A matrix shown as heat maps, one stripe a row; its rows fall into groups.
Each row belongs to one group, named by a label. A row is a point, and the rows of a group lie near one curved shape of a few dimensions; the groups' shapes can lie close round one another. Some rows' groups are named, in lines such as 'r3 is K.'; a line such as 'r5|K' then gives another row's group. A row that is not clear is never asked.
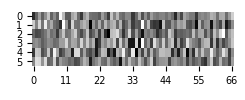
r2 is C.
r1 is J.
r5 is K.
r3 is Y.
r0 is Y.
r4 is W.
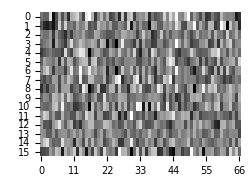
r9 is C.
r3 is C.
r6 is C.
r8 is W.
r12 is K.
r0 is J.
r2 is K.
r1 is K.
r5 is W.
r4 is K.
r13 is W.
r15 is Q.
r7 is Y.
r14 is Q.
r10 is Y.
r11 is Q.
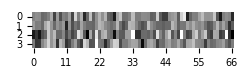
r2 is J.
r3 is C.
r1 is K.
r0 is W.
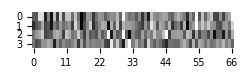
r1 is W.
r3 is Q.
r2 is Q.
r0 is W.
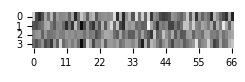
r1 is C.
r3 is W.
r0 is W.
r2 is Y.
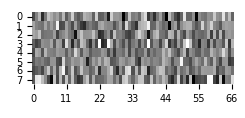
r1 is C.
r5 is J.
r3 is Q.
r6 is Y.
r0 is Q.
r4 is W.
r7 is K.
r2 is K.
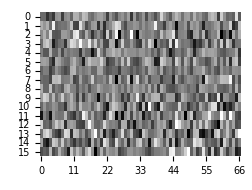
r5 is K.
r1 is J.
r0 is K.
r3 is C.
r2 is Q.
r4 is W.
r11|W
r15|J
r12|K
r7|Q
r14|C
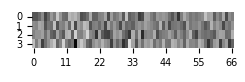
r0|K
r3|K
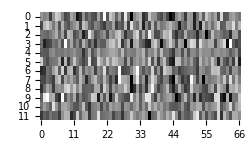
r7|Q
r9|K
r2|Y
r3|K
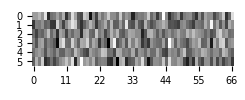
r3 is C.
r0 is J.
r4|W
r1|K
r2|C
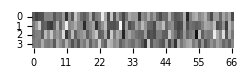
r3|Q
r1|C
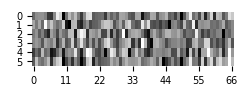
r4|K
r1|J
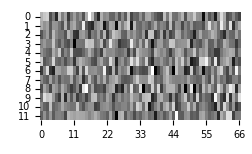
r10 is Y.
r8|W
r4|K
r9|K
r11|C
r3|Q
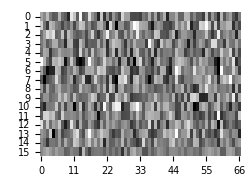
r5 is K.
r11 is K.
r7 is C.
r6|K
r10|Y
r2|K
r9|Q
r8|Q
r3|Y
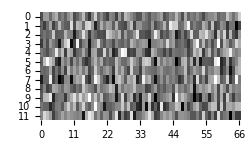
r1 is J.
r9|C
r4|C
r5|K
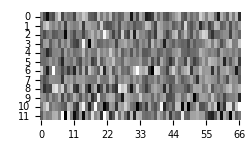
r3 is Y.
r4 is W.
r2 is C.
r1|K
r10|Y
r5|W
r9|W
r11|C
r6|Q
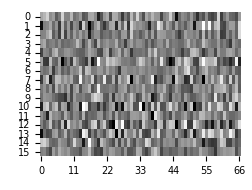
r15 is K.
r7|Q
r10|W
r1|W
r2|W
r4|Q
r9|K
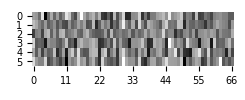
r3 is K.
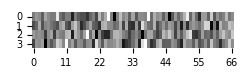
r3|Q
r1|Y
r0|C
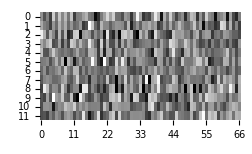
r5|C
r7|Y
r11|W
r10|Q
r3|J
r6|Q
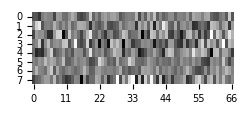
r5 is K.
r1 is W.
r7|Y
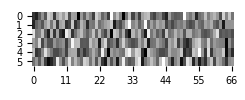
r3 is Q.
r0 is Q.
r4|Q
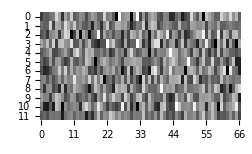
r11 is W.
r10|K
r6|K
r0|Q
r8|W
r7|Y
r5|J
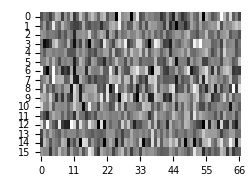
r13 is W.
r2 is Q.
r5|J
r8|Q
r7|J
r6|Q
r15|W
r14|W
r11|C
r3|C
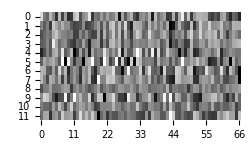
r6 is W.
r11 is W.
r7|W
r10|J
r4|Y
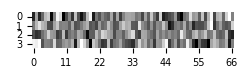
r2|J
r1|K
